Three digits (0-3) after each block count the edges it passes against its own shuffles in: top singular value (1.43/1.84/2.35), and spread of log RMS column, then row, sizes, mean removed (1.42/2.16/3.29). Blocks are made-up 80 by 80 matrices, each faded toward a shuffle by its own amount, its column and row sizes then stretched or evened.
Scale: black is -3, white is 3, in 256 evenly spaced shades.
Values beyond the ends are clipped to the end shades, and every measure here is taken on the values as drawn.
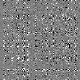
2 3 2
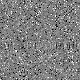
1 1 0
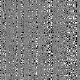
0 3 2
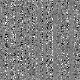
0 3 1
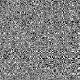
2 1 2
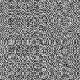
3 1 0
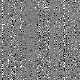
0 3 1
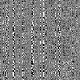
3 3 1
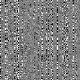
3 3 0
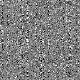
1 2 0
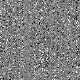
0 2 0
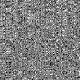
2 1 0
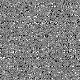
1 0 2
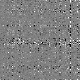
2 2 2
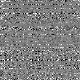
1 1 3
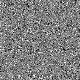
1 0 1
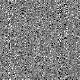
1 2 0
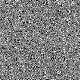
1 0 1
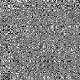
2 1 2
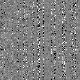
1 3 1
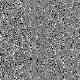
0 2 0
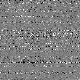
0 0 3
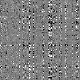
2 3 2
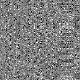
2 2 0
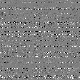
0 1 3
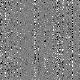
1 3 1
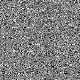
1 0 2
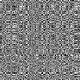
3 2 2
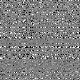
2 1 3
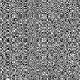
3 2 0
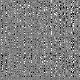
1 3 2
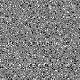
2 0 1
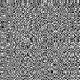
3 2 0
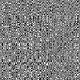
3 2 1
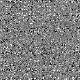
1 1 2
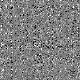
0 2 1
